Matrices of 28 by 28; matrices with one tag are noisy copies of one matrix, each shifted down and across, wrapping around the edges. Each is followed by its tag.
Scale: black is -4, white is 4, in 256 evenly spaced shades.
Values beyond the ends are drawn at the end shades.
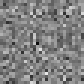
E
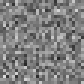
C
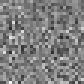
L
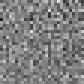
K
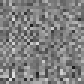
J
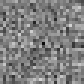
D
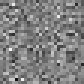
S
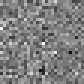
L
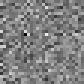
S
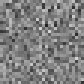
E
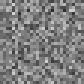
E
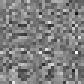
S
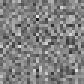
K
